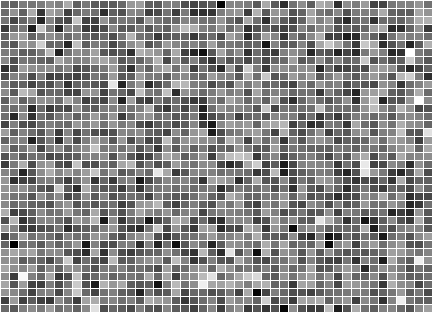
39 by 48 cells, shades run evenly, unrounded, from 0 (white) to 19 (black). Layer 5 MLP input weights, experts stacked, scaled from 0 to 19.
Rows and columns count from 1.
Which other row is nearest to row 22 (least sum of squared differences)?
27
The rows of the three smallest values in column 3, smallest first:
35, 12, 21
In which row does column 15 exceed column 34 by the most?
9
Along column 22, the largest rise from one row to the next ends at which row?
5
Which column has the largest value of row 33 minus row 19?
11
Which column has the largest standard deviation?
46
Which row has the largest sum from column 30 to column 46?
30
